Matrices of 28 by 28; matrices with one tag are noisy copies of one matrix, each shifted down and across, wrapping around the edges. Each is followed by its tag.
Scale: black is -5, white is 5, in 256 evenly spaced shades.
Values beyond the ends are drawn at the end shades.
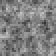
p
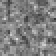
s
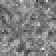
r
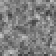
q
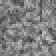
s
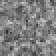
q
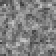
q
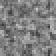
s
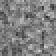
s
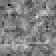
p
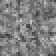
s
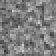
s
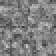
q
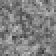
r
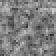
p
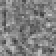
s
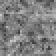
p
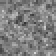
r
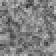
r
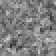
r
